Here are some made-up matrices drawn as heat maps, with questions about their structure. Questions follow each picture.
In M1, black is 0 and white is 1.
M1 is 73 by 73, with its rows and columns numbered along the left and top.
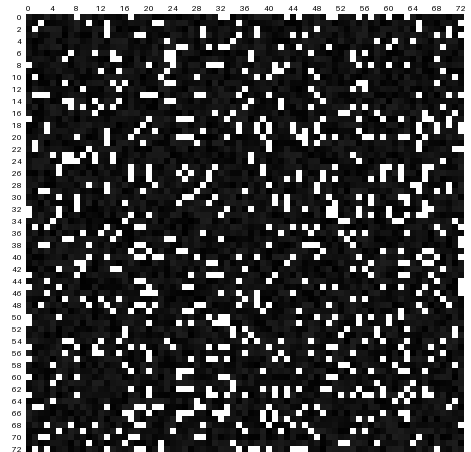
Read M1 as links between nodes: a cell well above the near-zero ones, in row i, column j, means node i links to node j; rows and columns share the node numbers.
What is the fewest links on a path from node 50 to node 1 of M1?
3
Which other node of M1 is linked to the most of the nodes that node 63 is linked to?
node 57
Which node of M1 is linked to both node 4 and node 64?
node 61
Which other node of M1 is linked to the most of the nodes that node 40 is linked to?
node 19
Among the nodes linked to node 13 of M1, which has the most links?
node 20
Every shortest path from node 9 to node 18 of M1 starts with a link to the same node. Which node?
node 47
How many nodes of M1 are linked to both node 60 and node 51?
5
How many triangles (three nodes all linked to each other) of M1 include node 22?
7
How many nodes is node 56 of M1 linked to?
11
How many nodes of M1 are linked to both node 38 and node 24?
0
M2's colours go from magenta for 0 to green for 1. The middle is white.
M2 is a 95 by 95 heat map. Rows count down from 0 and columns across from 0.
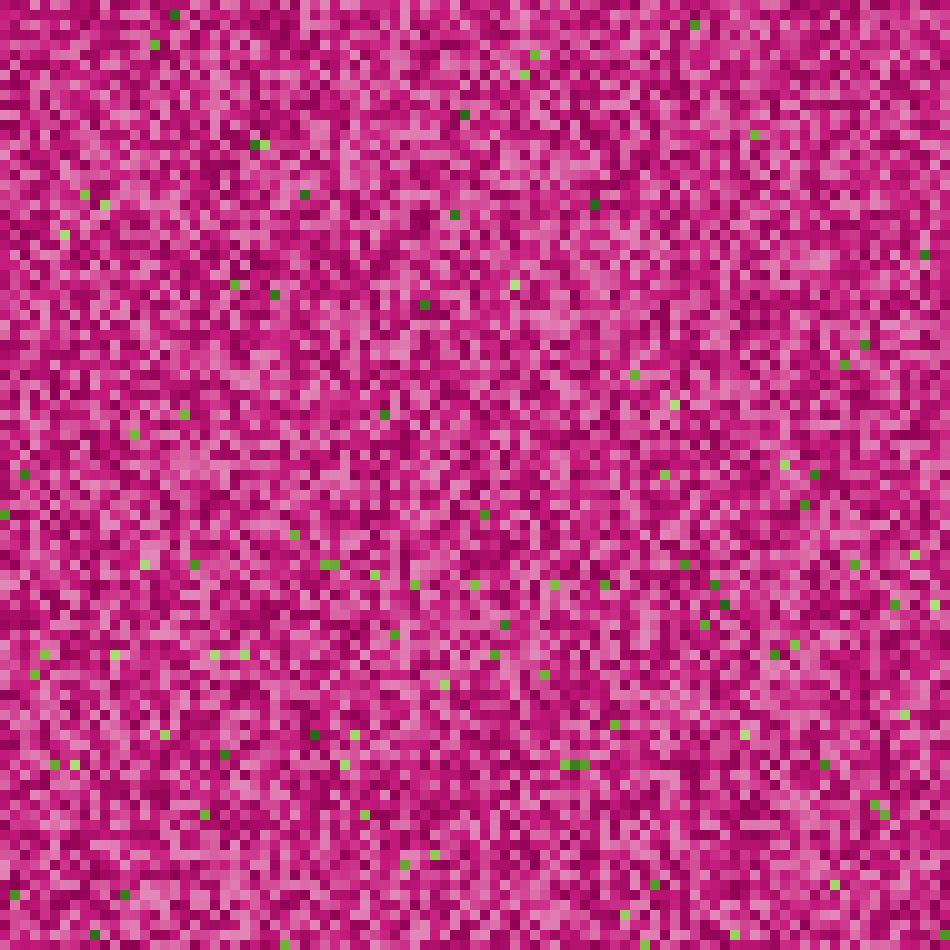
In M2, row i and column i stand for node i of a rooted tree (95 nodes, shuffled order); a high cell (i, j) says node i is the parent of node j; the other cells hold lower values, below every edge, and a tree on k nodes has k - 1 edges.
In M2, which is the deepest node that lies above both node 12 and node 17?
89
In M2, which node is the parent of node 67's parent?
86
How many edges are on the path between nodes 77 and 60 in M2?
6
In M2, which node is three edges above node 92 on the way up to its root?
56
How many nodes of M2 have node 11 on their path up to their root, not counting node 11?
2
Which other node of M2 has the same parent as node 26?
25
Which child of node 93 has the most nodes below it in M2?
94
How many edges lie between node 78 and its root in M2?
8
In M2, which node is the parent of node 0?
51
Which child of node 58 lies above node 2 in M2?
47
